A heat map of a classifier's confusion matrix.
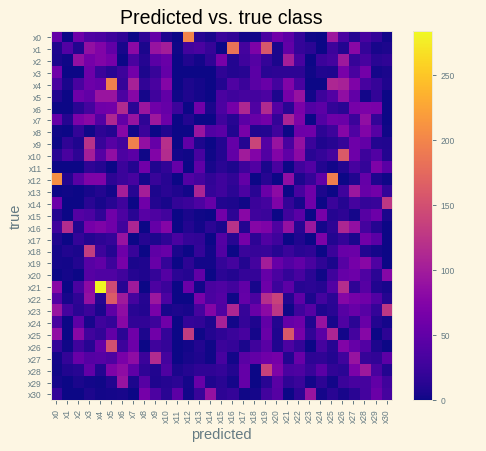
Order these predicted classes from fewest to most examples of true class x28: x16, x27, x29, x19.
x16, x29, x27, x19
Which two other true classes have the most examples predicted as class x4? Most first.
x21, x5
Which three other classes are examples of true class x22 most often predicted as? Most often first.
x5, x20, x19
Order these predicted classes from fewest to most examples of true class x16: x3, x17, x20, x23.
x17, x20, x3, x23
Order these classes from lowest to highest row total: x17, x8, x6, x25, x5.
x17, x8, x5, x25, x6
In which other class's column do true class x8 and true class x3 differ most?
x13
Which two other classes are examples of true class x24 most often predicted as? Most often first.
x15, x6
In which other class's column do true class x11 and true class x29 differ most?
x6
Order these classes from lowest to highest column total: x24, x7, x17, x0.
x24, x0, x17, x7
